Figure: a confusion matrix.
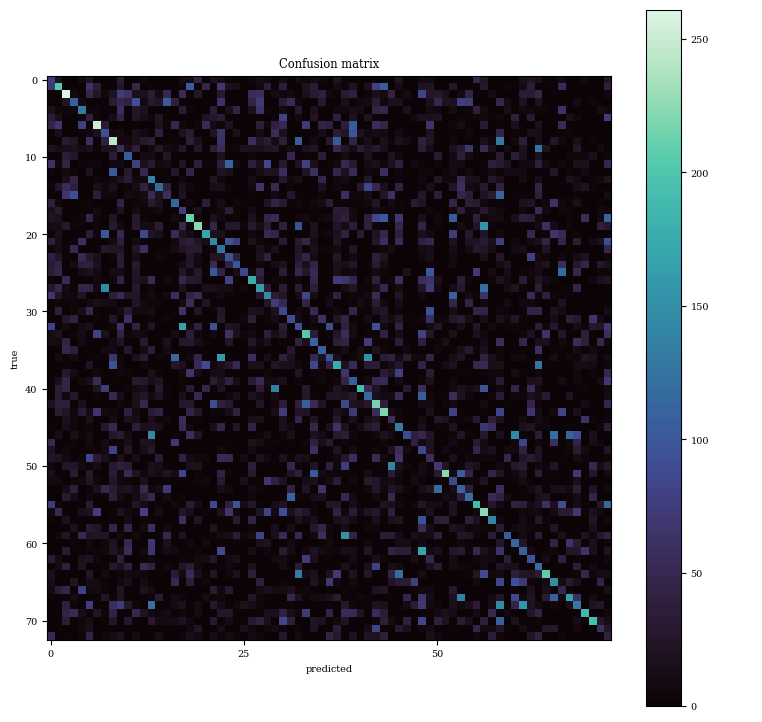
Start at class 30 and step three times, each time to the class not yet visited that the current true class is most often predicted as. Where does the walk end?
72
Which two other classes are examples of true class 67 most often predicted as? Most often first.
53, 65
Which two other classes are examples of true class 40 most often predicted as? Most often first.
29, 56
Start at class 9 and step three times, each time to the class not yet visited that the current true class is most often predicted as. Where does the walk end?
33
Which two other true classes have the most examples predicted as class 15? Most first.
3, 53
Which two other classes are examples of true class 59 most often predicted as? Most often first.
38, 27
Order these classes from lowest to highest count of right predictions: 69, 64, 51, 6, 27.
27, 69, 64, 51, 6
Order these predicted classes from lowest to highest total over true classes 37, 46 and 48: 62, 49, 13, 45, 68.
62, 49, 45, 68, 13
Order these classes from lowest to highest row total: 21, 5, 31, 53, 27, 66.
66, 5, 31, 53, 27, 21
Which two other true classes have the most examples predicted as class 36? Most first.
32, 65
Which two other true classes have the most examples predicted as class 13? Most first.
46, 68
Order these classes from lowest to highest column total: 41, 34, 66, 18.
66, 41, 18, 34
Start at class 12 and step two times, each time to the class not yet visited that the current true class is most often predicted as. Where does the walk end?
58
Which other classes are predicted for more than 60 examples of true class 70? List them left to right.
30, 48, 58
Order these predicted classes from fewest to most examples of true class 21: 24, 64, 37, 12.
12, 37, 64, 24
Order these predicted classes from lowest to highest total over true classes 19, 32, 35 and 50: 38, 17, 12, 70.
12, 70, 38, 17
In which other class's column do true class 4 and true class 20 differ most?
7
